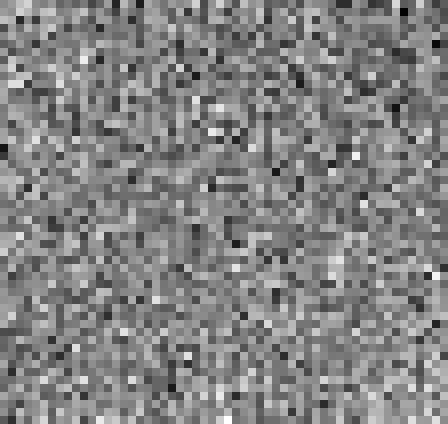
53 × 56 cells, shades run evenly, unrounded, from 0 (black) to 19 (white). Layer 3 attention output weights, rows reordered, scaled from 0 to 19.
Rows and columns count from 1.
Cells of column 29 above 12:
8
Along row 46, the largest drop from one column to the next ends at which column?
38
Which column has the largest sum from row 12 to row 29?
33
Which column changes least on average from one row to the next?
39
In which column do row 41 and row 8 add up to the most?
11
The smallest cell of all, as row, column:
2, 51
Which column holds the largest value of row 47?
32
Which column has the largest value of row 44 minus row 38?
10
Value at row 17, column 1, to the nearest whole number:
12
